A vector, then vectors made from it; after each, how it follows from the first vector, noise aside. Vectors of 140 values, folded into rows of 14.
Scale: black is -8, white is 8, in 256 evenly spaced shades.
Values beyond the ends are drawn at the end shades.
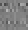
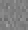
wrapped around, shrunk.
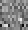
reversed, scaled up.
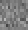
wrapped around, negated.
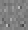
reversed, partly zeroed.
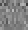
copied.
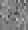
wrapped around.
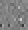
reversed, partly zeroed.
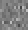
wrapped around, negated.
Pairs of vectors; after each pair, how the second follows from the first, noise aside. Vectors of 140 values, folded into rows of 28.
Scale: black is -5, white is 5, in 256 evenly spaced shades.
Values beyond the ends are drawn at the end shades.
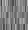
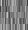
negated.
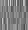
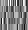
scaled up.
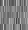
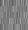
shrunk.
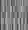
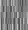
negated.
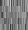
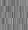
wrapped around, shrunk.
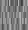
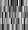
scaled up.
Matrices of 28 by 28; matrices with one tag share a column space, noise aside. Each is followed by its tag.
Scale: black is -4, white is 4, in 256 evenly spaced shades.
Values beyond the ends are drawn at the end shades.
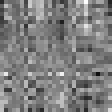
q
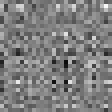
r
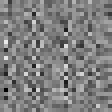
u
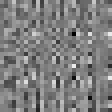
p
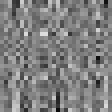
p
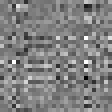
r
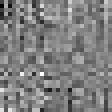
q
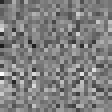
u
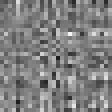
p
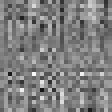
q
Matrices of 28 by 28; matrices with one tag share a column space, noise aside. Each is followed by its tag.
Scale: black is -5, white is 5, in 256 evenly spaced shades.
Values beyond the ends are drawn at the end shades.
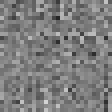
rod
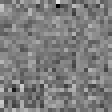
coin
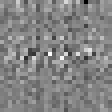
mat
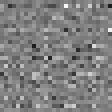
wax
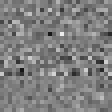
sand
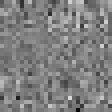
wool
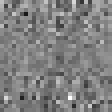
wool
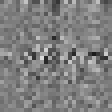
mat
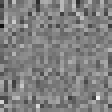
wool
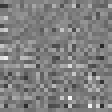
wax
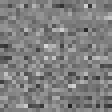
wax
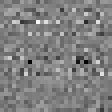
sand
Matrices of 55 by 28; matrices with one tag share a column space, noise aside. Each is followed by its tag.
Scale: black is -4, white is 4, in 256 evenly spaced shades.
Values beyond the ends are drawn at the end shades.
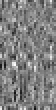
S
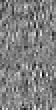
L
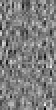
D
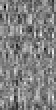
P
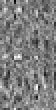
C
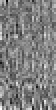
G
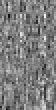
P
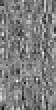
P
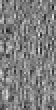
P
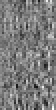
G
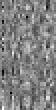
P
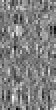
P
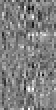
L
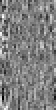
P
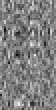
D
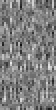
S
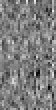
C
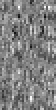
P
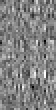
C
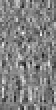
S
